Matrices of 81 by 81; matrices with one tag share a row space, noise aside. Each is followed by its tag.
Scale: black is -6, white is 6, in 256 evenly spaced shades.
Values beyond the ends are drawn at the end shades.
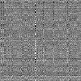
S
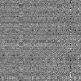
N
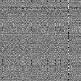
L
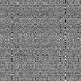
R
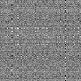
R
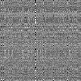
S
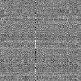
S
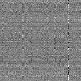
L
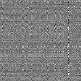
L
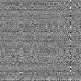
N
